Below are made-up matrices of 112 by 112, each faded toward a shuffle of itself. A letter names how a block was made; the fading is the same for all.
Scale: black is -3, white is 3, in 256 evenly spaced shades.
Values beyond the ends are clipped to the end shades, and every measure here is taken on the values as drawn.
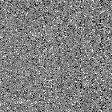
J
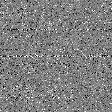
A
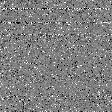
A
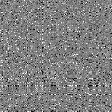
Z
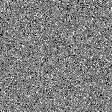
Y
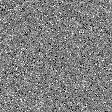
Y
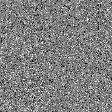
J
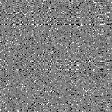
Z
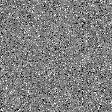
J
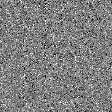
J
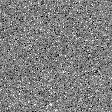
Y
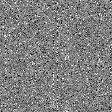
J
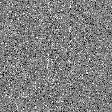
J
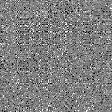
Z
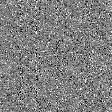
J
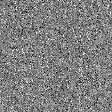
J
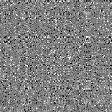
Z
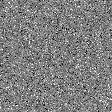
Y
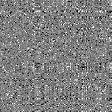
Z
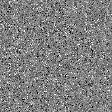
J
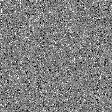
J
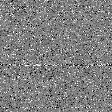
A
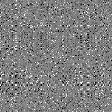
Z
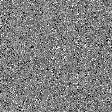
J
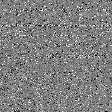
A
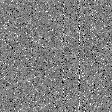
J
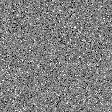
Y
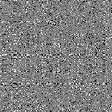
Z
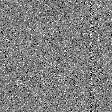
J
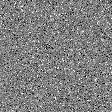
Y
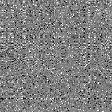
Z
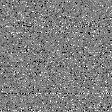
A
